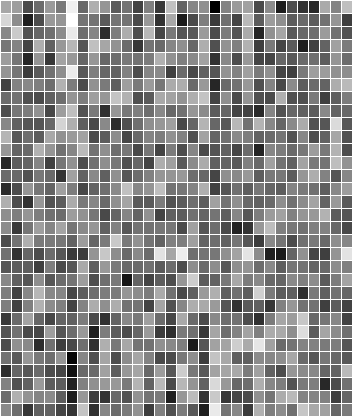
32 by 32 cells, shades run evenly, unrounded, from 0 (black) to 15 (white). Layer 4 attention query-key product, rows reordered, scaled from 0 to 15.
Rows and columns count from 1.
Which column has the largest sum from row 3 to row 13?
7
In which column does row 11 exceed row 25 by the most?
1
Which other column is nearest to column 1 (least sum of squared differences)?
5
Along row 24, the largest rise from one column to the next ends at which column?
15
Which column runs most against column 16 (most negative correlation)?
20
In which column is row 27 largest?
24
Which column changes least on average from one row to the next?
13
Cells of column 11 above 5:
30
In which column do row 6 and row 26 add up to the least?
16
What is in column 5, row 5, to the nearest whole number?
3
